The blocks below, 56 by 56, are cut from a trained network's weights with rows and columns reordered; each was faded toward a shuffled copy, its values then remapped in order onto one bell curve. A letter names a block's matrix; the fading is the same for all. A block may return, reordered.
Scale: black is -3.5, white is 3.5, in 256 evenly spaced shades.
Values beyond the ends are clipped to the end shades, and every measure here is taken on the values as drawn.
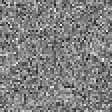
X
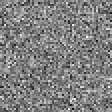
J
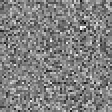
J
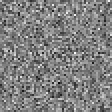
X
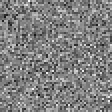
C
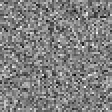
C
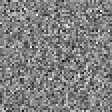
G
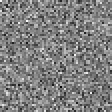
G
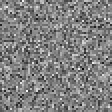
C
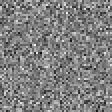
G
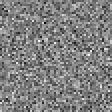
X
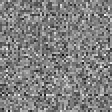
C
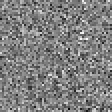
C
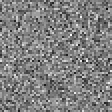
C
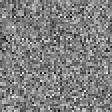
C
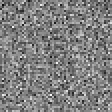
J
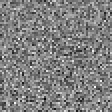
X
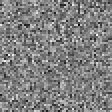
G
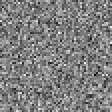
C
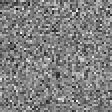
X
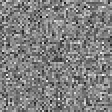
X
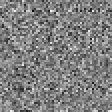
C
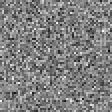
X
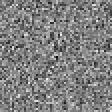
G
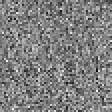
J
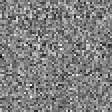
C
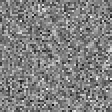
X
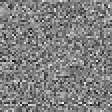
C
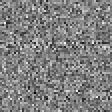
C
